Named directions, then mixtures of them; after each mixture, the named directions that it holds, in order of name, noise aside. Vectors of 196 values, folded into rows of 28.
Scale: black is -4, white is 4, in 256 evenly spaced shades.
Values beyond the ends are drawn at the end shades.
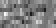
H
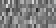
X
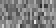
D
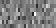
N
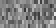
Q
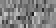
H, N.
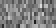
D.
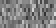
N, Q.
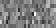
N.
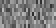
D, N, Q.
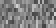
Q.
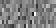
N.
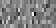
N.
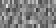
X.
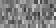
Q.
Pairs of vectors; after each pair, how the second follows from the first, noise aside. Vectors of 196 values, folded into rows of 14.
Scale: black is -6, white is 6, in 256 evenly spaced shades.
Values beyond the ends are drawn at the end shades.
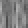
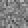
shuffled.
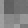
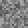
shuffled.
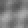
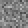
shuffled.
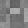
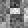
scaled up.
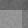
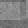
wrapped around, shrunk.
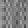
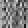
scaled up.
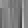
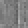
wrapped around, shrunk.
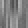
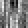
scaled up.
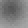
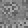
sign-scrambled.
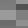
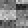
scaled up.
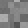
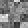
scaled up.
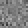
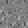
partly zeroed.
